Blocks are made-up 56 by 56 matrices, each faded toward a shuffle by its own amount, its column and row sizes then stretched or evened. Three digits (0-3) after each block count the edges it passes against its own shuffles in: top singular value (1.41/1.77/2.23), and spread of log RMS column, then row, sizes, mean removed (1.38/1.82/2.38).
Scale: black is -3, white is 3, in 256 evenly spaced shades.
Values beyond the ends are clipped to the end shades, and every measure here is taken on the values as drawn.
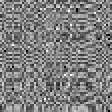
3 0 0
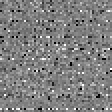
0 0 3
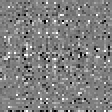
2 2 3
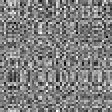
3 3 2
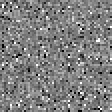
0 2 1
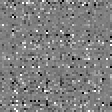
0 2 3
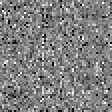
1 2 0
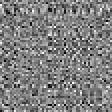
3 2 2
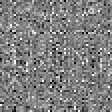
2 2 2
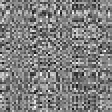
3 3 1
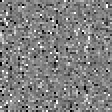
0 2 1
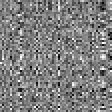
3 3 1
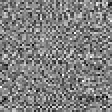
3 0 1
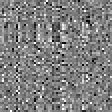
3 2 0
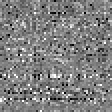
2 0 3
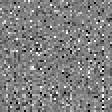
1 2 0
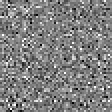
2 1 1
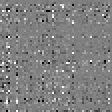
1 3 3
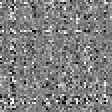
1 3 3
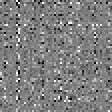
2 3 2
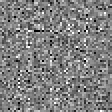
2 2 1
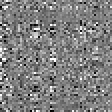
2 3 3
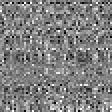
3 0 3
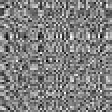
3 2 2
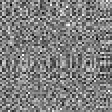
3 0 1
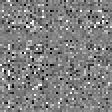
1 2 3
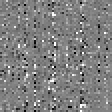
0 3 1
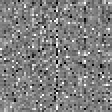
2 2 0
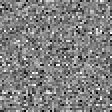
1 1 2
